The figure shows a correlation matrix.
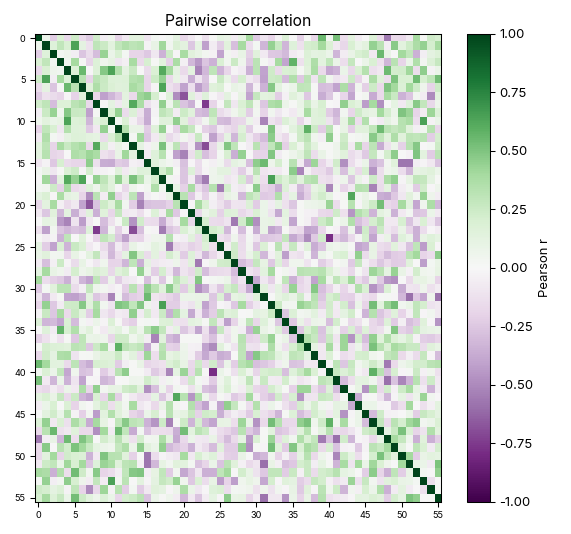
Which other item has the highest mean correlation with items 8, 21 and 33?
13
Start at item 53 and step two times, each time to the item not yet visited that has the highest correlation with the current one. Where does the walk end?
4
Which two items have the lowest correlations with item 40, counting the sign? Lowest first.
24, 18
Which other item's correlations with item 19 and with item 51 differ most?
43
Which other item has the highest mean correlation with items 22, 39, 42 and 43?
29
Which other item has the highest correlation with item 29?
22
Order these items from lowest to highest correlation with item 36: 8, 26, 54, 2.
54, 26, 2, 8
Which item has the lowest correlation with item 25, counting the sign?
18
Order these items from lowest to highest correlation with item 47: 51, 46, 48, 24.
24, 48, 51, 46
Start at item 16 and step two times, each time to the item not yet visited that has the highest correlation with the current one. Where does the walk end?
3
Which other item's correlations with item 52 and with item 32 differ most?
48
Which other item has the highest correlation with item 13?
8
